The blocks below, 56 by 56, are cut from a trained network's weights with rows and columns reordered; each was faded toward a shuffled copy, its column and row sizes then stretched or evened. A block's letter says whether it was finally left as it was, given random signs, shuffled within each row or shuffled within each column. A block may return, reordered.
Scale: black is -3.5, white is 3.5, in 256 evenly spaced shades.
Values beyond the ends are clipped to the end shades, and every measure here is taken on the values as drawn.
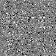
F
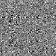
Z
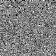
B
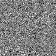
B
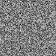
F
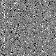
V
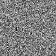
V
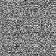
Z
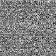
Z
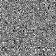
Z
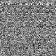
Z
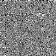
F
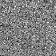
B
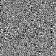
Z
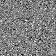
B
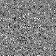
F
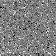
V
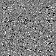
F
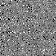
Z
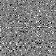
Z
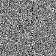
V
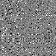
Z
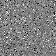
V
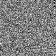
V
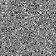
Z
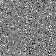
V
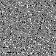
B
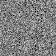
V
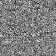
F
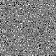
Z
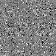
F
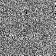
F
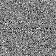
B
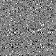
Z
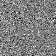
B
